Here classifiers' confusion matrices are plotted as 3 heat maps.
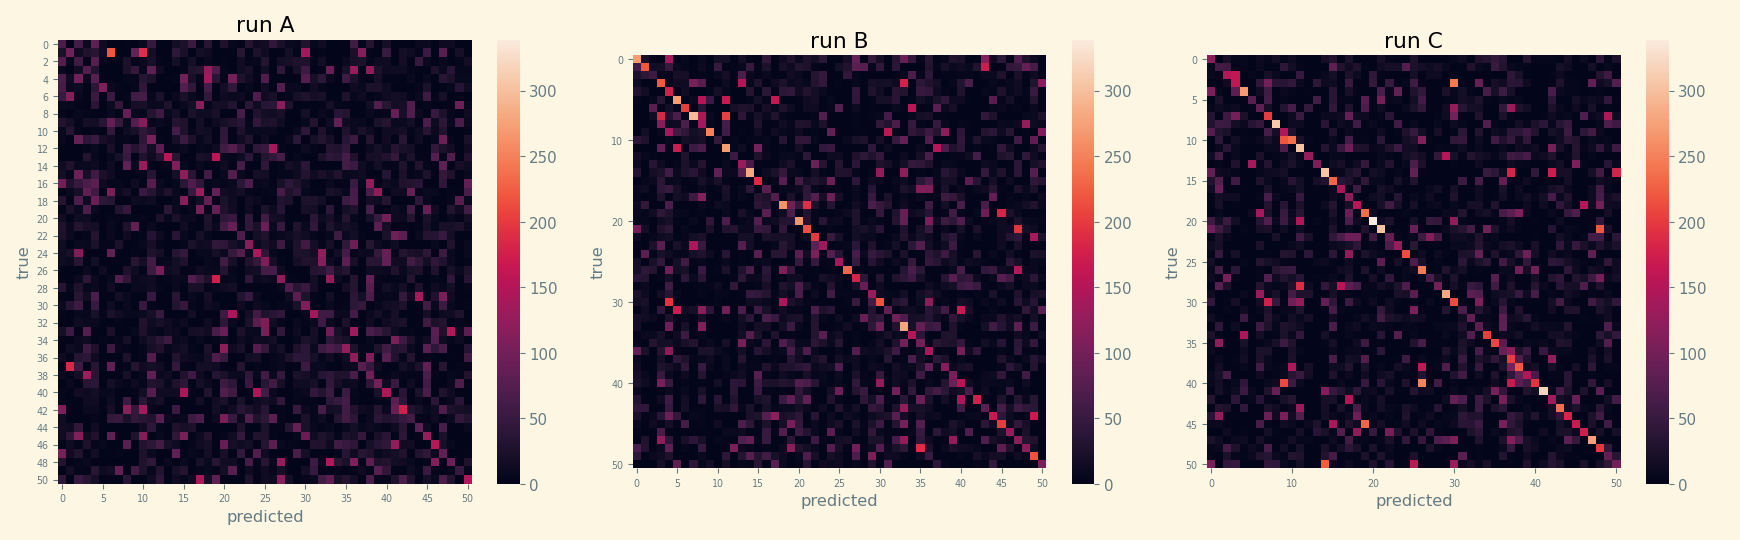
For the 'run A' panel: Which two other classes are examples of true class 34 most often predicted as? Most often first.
41, 46
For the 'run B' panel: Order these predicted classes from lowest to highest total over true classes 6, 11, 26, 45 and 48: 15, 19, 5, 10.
10, 15, 5, 19
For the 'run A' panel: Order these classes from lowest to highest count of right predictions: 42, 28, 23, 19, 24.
28, 19, 23, 24, 42
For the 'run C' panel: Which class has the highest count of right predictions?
20
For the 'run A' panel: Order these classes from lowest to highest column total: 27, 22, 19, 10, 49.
49, 22, 19, 27, 10
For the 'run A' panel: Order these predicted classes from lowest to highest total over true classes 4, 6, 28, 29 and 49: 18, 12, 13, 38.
13, 12, 38, 18
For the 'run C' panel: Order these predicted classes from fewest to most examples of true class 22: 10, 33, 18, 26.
10, 33, 26, 18
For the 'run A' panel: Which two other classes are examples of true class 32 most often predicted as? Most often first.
25, 24
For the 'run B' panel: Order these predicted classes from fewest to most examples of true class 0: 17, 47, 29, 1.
17, 1, 29, 47
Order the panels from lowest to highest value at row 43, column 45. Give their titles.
run A, run C, run B
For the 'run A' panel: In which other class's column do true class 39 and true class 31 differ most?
21
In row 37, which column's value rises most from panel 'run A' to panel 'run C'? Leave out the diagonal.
42
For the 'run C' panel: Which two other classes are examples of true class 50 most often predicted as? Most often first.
14, 25
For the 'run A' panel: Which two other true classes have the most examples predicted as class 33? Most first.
48, 27
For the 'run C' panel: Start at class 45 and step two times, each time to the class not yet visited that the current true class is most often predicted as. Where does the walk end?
6
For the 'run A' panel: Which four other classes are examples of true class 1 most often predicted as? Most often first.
6, 10, 30, 37
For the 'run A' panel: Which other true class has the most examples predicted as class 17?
50
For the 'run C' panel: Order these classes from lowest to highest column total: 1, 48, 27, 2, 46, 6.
27, 46, 2, 6, 1, 48
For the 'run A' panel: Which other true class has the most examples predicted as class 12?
26
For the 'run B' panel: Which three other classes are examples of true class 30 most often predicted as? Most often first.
4, 18, 36
